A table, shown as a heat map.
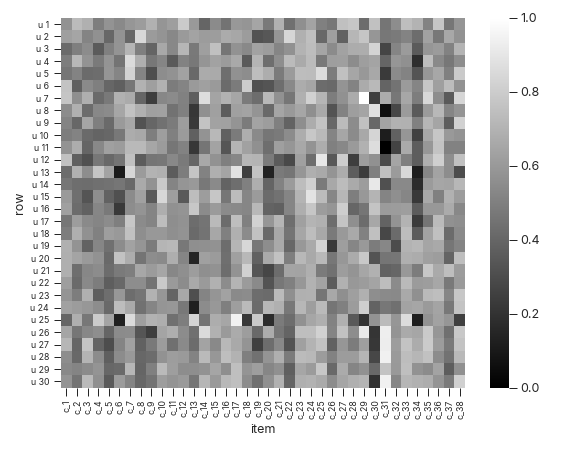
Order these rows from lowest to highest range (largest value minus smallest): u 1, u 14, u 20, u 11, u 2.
u 1, u 2, u 20, u 14, u 11
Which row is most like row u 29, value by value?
u 22
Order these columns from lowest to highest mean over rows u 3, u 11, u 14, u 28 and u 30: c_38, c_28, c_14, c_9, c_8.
c_9, c_8, c_14, c_28, c_38
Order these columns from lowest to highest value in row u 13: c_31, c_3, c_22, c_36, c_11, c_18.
c_18, c_11, c_22, c_3, c_36, c_31
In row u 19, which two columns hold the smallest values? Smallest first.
c_26, c_32
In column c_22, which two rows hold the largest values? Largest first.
u 2, u 4
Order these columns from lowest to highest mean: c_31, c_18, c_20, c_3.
c_20, c_31, c_3, c_18
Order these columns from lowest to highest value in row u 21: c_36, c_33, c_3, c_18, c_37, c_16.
c_16, c_3, c_33, c_36, c_37, c_18
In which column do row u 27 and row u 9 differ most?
c_19
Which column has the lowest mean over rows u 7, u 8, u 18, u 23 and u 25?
c_34
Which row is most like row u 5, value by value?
u 3
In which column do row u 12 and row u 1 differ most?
c_28
